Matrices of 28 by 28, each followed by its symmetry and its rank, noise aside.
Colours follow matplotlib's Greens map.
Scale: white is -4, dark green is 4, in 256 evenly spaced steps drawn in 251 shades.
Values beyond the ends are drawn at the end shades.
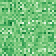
no symmetry, rank six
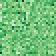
no symmetry, rank six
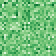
antisymmetric, rank six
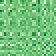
symmetric, rank three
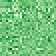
no symmetry, rank four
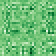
no symmetry, rank four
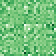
symmetric, rank four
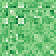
symmetric, rank three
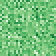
antisymmetric, rank six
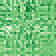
antisymmetric, rank four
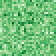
no symmetry, rank six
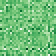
no symmetry, rank six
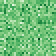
no symmetry, rank six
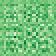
no symmetry, rank three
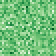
antisymmetric, rank six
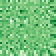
antisymmetric, rank four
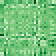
symmetric, rank four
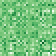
symmetric, rank three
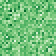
symmetric, rank six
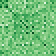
symmetric, rank four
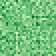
antisymmetric, rank six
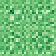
symmetric, rank three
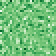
antisymmetric, rank six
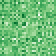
symmetric, rank four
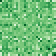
symmetric, rank three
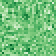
antisymmetric, rank six
